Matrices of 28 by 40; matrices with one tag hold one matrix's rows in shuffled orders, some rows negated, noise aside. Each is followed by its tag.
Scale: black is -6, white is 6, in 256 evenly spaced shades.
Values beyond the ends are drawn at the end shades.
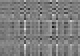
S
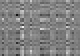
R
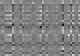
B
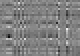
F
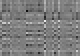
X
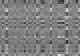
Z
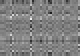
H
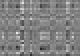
R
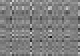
H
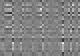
B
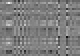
F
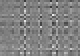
S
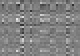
R
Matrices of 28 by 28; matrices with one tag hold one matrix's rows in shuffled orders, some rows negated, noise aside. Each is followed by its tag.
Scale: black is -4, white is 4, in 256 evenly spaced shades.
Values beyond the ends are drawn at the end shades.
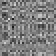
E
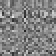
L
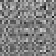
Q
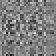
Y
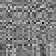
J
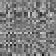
J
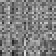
L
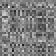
E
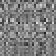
Q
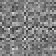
L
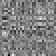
E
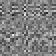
L
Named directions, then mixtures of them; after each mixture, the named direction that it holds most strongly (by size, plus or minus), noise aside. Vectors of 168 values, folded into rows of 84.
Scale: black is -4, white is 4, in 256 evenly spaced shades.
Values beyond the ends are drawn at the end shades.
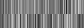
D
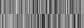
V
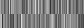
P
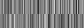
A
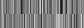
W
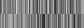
V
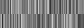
P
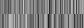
A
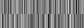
A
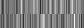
V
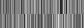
W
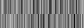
V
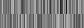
W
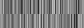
A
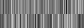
D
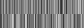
D
